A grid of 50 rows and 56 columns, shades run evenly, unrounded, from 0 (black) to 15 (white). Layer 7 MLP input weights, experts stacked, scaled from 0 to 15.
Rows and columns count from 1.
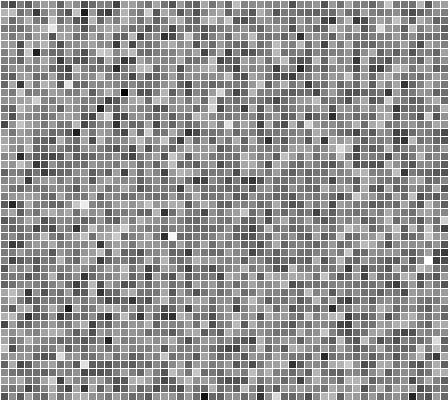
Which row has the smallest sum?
17
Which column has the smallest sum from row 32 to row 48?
14
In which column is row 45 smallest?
41
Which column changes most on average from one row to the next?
16
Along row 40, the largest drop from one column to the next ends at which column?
44
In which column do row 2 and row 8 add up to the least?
11
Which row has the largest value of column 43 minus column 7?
20
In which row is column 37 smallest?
46
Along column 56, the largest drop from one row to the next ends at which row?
29
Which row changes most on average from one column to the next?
18
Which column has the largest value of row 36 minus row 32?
32
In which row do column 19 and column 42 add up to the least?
15
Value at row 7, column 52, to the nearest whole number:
5
